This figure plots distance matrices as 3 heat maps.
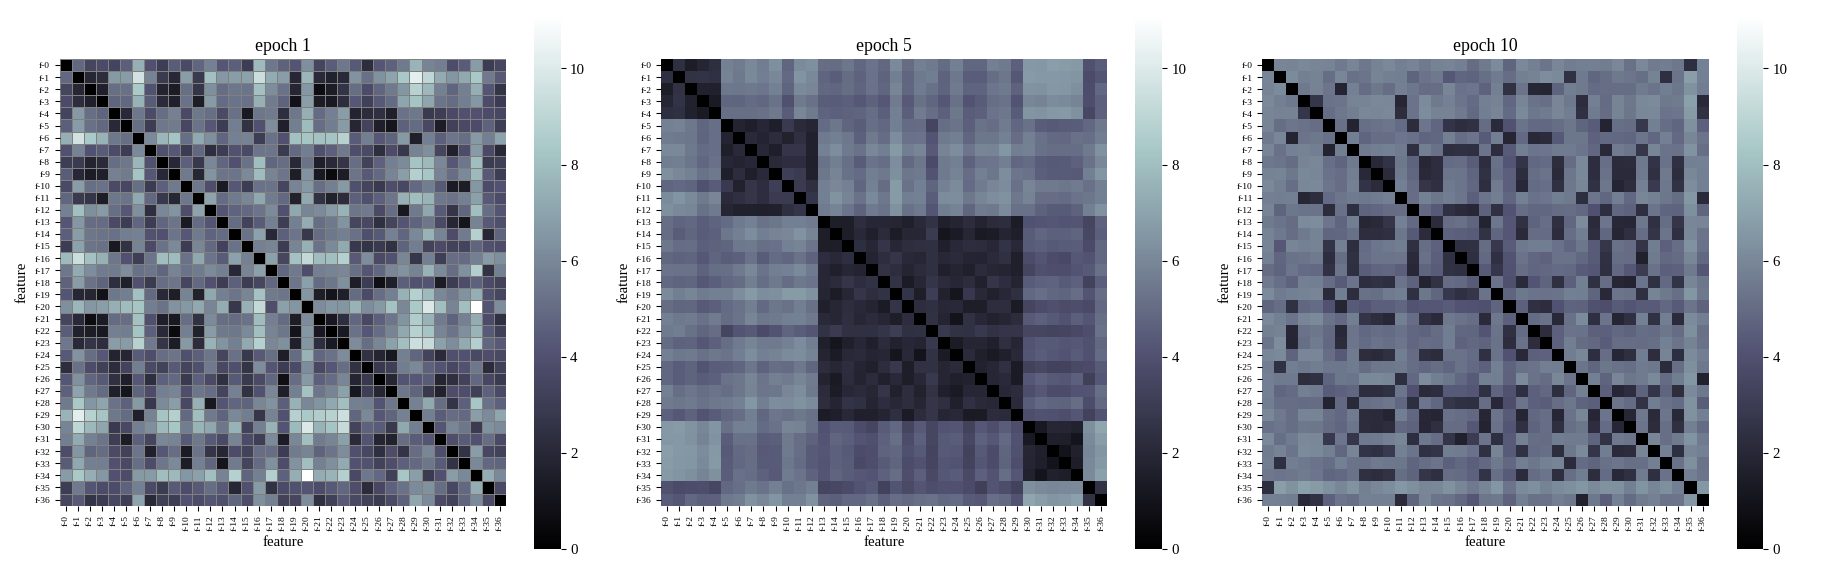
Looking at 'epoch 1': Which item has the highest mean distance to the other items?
f-20
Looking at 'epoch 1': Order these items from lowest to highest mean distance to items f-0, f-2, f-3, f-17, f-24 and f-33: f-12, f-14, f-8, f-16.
f-8, f-14, f-12, f-16
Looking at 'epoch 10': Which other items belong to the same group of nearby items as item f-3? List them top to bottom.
f-4, f-11, f-26, f-36
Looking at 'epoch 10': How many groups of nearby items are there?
6
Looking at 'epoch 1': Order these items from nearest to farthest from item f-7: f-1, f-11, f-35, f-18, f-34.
f-18, f-35, f-11, f-1, f-34
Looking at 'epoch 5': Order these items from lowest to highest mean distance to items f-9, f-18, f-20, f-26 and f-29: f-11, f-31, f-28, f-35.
f-28, f-35, f-31, f-11
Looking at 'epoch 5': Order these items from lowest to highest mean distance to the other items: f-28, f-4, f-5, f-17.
f-17, f-28, f-5, f-4
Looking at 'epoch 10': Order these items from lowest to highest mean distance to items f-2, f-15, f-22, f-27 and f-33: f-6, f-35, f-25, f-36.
f-6, f-25, f-36, f-35
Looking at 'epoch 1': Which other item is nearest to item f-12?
f-28
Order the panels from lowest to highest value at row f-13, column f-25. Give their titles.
epoch 5, epoch 1, epoch 10
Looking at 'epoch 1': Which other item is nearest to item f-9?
f-22
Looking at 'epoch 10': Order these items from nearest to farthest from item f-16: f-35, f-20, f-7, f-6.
f-7, f-20, f-6, f-35
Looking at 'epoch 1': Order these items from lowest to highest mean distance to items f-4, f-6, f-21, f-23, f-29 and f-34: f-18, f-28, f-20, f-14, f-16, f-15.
f-18, f-15, f-16, f-14, f-28, f-20
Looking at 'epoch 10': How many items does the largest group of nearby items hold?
13
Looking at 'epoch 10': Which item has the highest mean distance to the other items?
f-35
